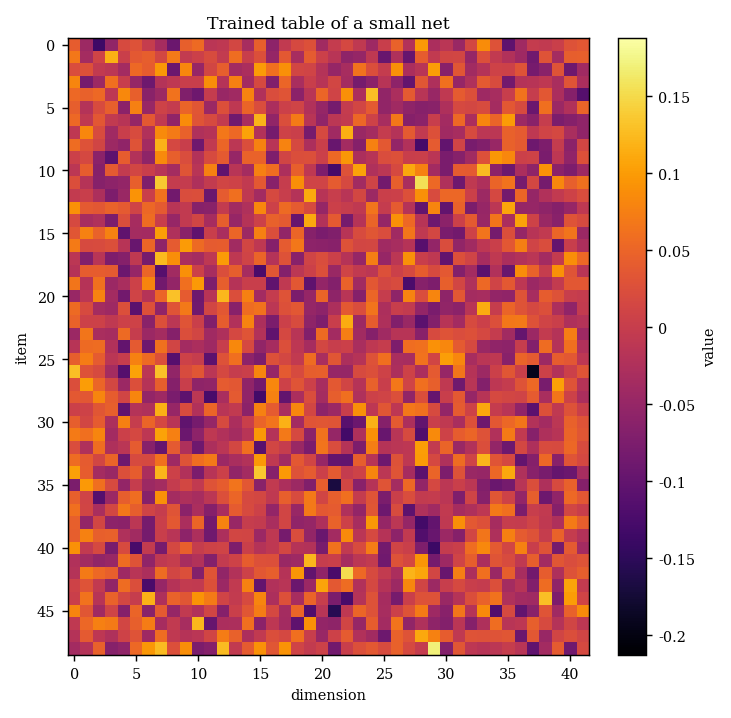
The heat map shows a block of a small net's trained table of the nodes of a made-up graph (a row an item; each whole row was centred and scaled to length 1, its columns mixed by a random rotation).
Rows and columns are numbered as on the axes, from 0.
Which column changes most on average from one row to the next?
7
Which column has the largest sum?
0
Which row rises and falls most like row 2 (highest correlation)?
48
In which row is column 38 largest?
44
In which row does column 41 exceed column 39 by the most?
45
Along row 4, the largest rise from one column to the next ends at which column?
24
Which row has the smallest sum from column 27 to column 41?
8
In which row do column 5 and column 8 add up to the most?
20
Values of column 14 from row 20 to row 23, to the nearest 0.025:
0.075 0.05 0.075 0.025
